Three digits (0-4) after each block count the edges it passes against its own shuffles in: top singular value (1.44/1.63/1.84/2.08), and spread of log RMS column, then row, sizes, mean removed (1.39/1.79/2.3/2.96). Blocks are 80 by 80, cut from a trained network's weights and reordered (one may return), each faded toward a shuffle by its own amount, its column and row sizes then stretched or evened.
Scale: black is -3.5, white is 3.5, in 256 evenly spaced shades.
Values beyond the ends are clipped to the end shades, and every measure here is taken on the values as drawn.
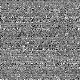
1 1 3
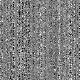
2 4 0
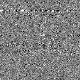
0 0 3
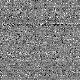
0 1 3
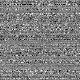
2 0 4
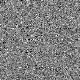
0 1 2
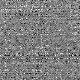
1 2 3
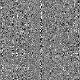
1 4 1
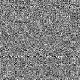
3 0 2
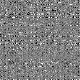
1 1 4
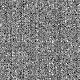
0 0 1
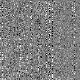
1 4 1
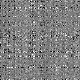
2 3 4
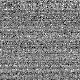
2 0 2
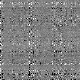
2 4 3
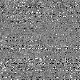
0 1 4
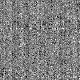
1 0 2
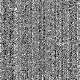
3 3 1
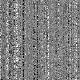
4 4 0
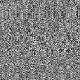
4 2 1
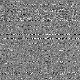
4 0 4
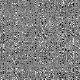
0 4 2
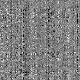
3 3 3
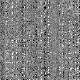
3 4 3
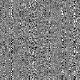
3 4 0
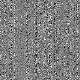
0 4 0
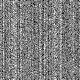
4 2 1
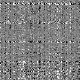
3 3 4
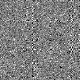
3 3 2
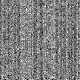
4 0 2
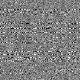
4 1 4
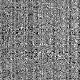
3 1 3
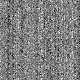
2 2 0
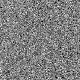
1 1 0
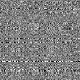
4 0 4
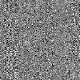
3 3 1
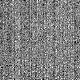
3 0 2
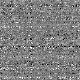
1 2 3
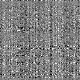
4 1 4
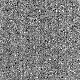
0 0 1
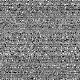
2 1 3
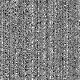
3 3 0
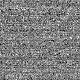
1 0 1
